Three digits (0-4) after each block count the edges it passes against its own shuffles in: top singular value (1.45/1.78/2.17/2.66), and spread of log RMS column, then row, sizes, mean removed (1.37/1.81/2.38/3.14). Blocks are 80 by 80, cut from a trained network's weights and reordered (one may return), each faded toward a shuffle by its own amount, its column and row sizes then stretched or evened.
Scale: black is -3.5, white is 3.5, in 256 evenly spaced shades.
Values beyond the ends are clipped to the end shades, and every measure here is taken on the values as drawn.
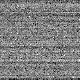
3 2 1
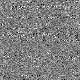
0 0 3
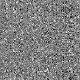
1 3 1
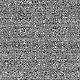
1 2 1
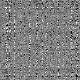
1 4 1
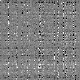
2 4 1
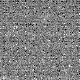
1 3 1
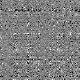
1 3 3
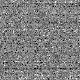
1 2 2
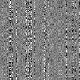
3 4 0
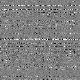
1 1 4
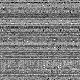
4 0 2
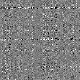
1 3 3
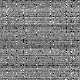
3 3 1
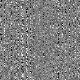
1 4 0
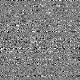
1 0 4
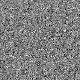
0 0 2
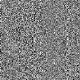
0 4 1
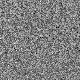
0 0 1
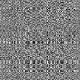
4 4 3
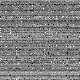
3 0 3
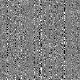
1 4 0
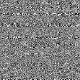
1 1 4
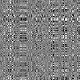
4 4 3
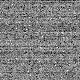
2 1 0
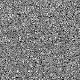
0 0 2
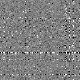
2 2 3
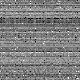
4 1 3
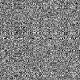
3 0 3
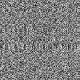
3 1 2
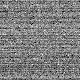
3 1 0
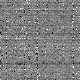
2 3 1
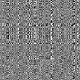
4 4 3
